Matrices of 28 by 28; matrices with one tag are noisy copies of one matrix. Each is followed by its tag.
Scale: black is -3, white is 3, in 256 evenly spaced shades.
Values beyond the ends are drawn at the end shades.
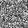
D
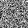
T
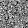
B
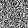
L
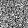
L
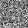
D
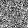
L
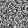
B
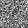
T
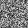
T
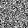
B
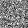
D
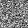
L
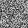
T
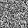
T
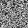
L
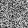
T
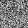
L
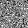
L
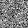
T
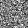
B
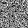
T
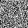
B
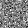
D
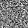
L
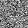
B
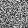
B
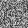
D
